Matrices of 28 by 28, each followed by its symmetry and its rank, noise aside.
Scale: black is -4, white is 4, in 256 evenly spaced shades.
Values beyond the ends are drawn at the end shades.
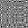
antisymmetric, rank two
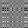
no symmetry, rank one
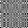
no symmetry, rank one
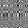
no symmetry, rank one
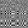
no symmetry, rank one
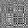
no symmetry, rank two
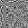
no symmetry, rank three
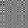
no symmetry, rank one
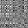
no symmetry, rank three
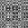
no symmetry, rank two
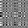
no symmetry, rank one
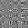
no symmetry, rank three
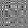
antisymmetric, rank two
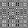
no symmetry, rank two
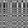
no symmetry, rank one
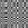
no symmetry, rank one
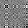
symmetric, rank one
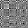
symmetric, rank two
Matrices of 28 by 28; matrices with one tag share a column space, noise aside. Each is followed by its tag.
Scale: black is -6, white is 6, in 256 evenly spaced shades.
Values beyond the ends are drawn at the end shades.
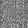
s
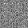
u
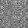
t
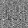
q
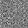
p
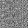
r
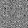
r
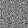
p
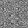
r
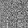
u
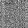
t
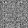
s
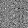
r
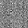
u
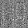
q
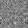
p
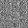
u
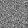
s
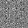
r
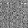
u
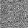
r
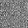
u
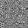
r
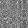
s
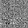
p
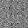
r
